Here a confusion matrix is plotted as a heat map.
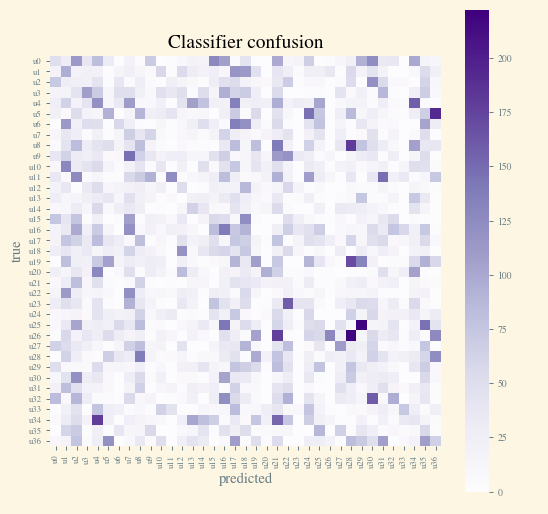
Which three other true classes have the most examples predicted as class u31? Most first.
u11, u36, u3
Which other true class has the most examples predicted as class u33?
u16
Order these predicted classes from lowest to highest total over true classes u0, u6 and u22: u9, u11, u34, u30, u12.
u11, u12, u9, u34, u30
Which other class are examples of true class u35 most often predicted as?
u25
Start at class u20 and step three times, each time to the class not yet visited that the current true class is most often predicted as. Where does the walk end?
u21
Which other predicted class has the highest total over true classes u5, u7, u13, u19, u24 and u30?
u28
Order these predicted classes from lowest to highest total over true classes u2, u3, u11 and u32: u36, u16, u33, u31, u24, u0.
u33, u36, u24, u0, u31, u16
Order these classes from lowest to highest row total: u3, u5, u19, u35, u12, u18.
u12, u35, u18, u3, u5, u19
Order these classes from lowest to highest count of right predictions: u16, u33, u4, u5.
u33, u5, u4, u16
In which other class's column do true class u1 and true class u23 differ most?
u22
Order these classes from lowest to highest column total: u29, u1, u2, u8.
u29, u8, u1, u2
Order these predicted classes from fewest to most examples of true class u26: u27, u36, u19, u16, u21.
u27, u16, u19, u36, u21
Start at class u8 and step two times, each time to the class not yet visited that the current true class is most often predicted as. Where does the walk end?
u36
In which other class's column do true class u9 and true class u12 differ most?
u7
